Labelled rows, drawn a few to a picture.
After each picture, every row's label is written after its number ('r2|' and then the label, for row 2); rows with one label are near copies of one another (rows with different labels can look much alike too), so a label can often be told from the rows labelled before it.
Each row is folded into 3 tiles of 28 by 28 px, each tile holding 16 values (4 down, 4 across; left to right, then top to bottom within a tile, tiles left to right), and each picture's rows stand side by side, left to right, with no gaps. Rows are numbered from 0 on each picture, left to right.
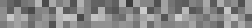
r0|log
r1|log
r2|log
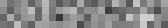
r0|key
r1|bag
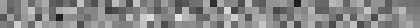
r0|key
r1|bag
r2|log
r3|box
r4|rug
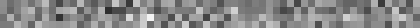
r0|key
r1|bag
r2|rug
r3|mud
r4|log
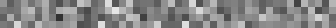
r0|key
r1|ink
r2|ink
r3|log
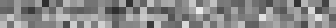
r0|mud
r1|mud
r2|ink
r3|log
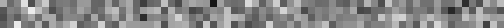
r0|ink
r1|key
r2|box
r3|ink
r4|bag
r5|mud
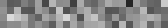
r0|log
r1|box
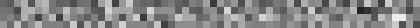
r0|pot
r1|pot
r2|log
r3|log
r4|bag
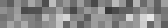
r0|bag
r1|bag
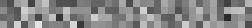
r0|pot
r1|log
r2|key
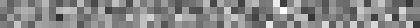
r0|key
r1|bag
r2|log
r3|ink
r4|pot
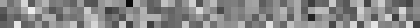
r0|ink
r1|box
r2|ink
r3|key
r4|pot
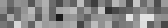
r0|key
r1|bag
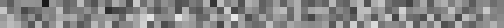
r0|box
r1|bag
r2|log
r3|key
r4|pot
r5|rug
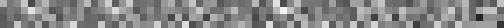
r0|ink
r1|ink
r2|rug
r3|ink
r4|pot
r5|key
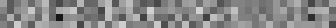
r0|key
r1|pot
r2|rug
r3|key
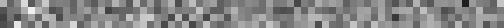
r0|ink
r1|bag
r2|rug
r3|mud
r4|key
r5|box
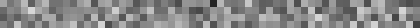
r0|ink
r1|rug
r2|box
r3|log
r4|pot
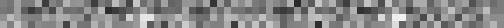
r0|mud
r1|bag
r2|mud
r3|mud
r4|bag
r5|rug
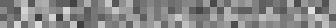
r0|pot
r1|ink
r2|mud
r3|log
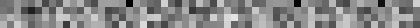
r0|mud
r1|box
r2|bag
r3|box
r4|box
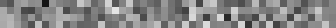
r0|box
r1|ink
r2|pot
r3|rug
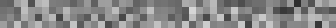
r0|pot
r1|rug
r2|pot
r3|mud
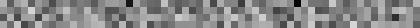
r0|rug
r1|box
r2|log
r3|box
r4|key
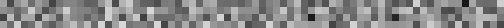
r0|rug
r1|pot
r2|pot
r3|key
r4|key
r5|box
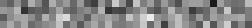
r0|bag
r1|bag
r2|box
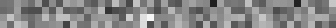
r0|mud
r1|bag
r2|box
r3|box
